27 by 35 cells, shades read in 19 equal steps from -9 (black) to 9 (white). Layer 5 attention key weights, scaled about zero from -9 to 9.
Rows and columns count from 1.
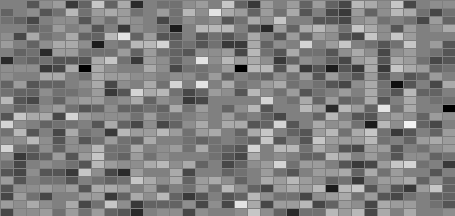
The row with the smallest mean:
9
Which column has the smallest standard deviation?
33
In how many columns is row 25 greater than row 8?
17
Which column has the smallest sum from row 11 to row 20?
31
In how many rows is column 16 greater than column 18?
13
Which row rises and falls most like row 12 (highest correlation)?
25
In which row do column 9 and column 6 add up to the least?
22
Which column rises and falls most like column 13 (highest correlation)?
11
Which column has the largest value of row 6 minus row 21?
27
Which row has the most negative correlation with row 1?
6
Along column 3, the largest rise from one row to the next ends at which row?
18
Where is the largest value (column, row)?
32, 16
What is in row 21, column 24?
2
